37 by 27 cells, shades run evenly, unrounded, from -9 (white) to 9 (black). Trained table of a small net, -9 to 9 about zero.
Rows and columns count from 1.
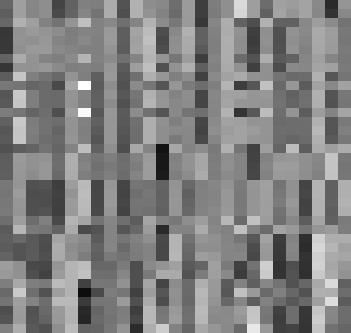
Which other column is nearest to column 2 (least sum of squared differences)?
12
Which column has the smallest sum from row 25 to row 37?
25
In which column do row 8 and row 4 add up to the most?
1
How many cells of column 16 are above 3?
10
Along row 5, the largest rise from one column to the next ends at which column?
13
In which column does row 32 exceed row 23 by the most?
7
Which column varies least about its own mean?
17
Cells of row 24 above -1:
16
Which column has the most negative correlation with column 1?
15
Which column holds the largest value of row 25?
5
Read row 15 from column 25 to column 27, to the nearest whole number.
-4 3 0
